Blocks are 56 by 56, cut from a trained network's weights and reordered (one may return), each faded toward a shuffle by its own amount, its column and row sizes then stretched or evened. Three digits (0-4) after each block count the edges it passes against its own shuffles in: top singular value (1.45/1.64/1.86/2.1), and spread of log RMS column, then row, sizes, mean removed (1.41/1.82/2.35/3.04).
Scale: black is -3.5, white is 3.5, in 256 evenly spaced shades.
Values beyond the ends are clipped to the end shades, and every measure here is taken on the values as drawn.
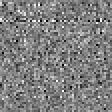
2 1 2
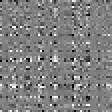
4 4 4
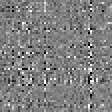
3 3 3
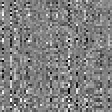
4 4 1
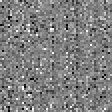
0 2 1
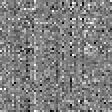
2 2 2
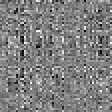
4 4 3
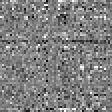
1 2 2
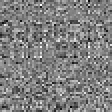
3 1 3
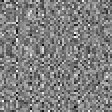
4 3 0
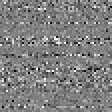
1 0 4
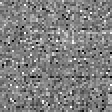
1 0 0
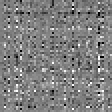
2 4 2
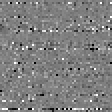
2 0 3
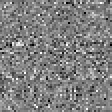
2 0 2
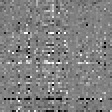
3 3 2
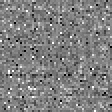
0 0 0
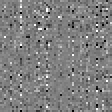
0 3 1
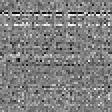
4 1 3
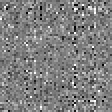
1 3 1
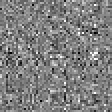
3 2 1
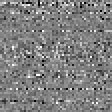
1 1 4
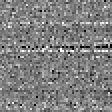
3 0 2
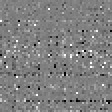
1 2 3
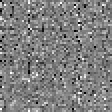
0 3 0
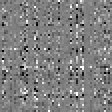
1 4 2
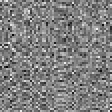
4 2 0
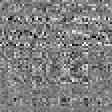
3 1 4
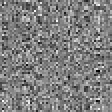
3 3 0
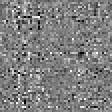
2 2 3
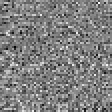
2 0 2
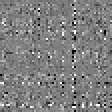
1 3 3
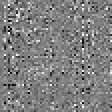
0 4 2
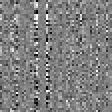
4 4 0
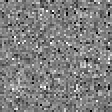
1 2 1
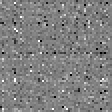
0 2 1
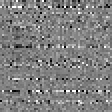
4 1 4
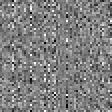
3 4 1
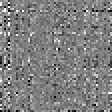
2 4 2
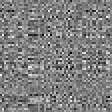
4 1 3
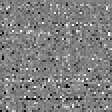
0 0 3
